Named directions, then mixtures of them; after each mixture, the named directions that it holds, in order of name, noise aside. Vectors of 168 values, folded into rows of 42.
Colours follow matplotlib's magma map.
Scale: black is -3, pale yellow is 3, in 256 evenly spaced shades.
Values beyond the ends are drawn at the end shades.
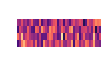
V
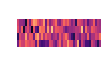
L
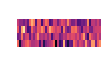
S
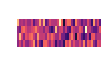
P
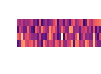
V.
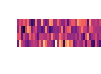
S.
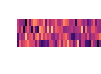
L.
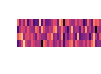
P, V.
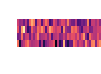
S.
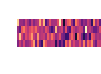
P.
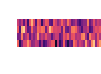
S.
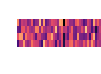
P, V.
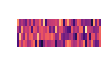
L, P.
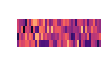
L.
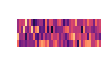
L.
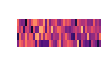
L.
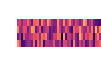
V.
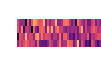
L.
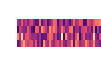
V.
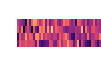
L.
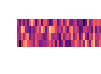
S, V.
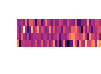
L, S.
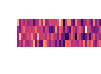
P.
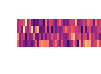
L.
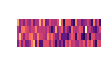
P.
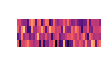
S.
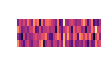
P, V.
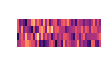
L, S.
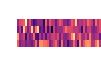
L.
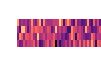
P, S.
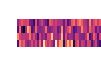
S, V.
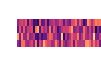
L, V.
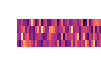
S, V.
